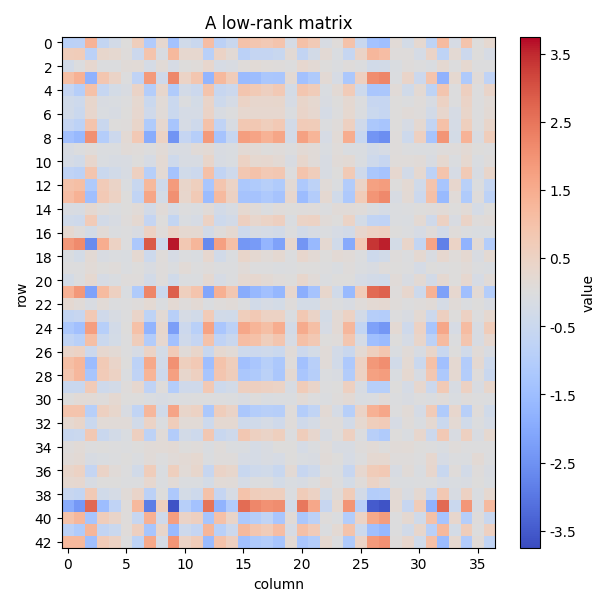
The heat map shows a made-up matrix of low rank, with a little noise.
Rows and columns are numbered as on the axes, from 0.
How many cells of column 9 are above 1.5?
10
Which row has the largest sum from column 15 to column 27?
39
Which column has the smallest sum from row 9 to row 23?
32
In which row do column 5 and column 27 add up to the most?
17
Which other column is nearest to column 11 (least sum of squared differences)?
3
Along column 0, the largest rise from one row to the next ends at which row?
40
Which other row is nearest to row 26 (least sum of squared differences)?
36
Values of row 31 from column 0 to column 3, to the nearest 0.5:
1 1 -1 0.5
